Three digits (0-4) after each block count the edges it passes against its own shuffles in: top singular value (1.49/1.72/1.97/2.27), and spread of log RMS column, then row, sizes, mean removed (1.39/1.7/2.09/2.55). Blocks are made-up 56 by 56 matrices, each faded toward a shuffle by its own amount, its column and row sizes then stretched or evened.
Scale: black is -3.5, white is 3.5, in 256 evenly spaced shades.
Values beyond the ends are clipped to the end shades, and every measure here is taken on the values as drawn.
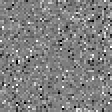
1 1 0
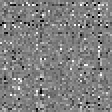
0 3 3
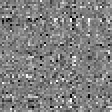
3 3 3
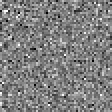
2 1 0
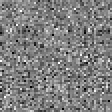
3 1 2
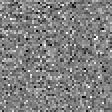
2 0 1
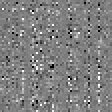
1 4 2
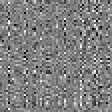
4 4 1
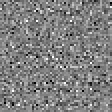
2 1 3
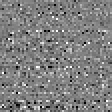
1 0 4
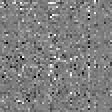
0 3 2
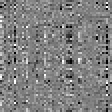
4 4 3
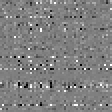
2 2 4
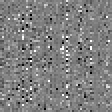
2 4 1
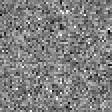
0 0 0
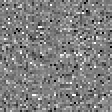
1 1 1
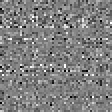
0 3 4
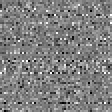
1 0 4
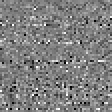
0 1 4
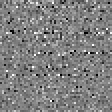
0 0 3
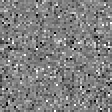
0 1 0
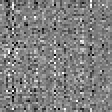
3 4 1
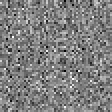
3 3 0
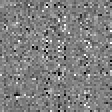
0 3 2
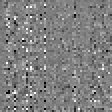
0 4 2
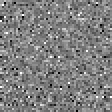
1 0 2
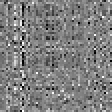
4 4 0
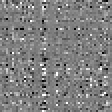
2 4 4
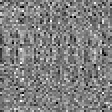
4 2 0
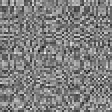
4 0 0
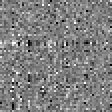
2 3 1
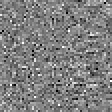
2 1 0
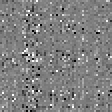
1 4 3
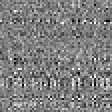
4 3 4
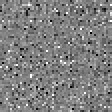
0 0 1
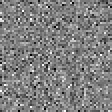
2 1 0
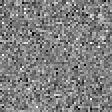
0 0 1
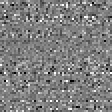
0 0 4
